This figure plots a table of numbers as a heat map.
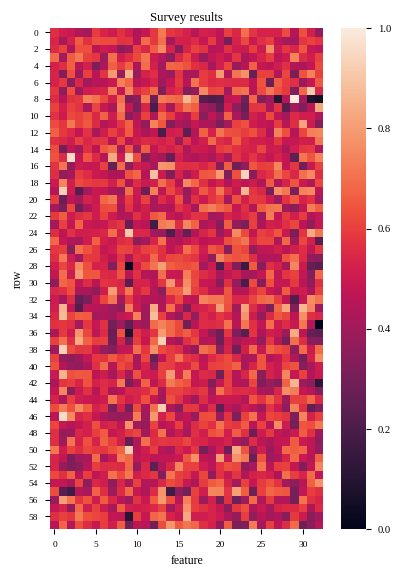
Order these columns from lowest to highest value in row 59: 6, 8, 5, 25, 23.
23, 25, 5, 6, 8
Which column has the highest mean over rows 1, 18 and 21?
26
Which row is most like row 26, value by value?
57
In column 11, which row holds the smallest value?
19
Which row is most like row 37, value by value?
45
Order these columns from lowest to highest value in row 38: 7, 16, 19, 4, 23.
7, 16, 23, 4, 19
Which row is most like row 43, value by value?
27
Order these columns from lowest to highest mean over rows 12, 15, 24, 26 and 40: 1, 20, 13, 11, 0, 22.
13, 11, 1, 20, 0, 22
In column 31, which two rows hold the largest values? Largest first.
7, 24
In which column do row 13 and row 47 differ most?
9
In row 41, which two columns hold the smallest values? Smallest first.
20, 25
